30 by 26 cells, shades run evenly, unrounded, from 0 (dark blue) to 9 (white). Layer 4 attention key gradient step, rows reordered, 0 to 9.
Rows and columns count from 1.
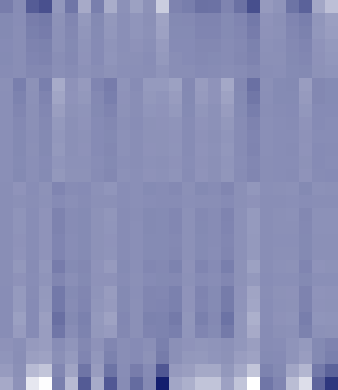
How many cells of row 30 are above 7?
4
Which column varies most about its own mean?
20
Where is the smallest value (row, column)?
30, 13
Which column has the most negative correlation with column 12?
2
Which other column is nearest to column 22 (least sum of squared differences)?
21
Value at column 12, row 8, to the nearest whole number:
5
